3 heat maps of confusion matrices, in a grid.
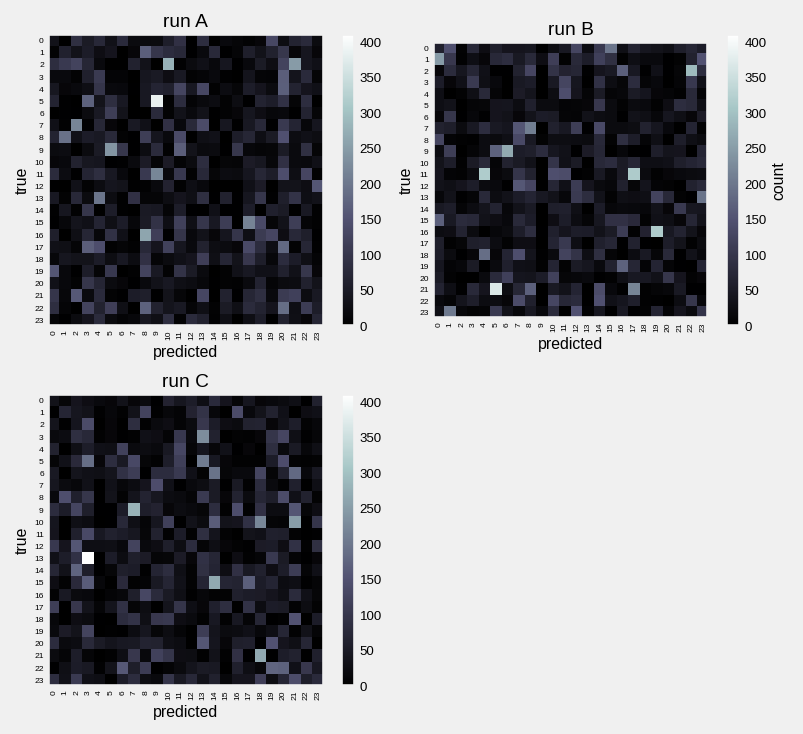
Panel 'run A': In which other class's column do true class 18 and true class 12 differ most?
23
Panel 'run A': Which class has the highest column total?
20
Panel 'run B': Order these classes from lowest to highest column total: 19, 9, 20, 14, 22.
9, 20, 19, 22, 14
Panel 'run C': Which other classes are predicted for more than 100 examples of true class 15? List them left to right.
3, 14, 17
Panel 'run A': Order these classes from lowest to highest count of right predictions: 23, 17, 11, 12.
12, 23, 11, 17
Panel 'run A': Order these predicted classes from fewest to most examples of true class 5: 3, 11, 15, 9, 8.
15, 8, 11, 3, 9
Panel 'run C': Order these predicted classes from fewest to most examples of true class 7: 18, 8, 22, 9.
22, 8, 18, 9
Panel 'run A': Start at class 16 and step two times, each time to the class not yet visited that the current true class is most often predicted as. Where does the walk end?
1
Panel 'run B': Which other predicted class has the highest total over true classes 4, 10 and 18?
11
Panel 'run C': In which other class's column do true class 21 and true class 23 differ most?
18
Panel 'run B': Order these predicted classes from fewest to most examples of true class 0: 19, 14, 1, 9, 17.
9, 19, 17, 14, 1
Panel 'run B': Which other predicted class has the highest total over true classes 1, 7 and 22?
14
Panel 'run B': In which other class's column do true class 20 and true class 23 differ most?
1
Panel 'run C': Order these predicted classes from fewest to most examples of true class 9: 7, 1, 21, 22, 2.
22, 1, 2, 21, 7
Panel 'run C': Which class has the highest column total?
3
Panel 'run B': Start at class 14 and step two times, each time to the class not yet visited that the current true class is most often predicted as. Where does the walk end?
5
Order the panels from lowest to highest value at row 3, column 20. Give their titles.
run B, run C, run A
